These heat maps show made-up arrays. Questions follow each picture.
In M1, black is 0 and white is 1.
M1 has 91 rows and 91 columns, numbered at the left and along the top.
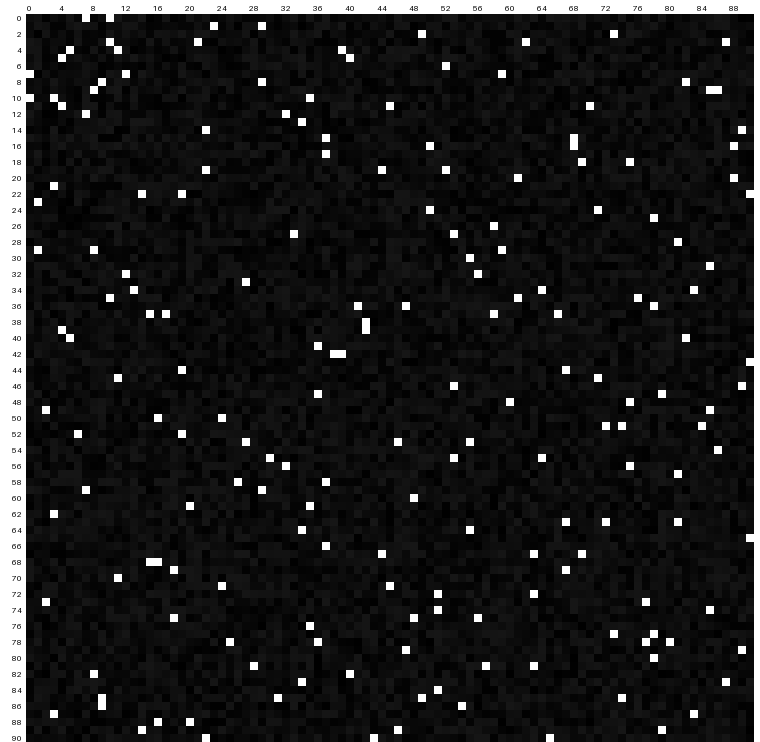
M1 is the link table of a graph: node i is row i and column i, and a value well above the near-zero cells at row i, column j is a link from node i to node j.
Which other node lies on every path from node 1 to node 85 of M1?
node 29
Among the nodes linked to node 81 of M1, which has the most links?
node 63
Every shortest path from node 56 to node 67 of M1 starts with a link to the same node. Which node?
node 75
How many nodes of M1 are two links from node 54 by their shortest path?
1
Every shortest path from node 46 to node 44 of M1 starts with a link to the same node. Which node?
node 89
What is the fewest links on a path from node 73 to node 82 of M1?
6
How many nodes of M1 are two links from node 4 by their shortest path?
4
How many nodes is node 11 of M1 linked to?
3
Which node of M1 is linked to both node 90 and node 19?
node 22
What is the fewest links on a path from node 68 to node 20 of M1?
3
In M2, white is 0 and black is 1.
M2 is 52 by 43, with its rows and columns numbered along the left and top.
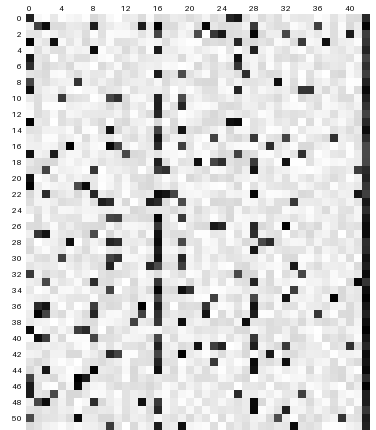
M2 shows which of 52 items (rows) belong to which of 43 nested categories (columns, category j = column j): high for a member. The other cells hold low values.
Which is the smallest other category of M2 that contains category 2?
8
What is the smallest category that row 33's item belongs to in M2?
41
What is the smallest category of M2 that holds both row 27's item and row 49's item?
28
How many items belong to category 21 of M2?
3
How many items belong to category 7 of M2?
3
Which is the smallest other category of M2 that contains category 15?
33
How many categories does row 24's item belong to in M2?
1
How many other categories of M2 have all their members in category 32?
5
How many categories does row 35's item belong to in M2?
6
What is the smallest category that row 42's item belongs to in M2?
30
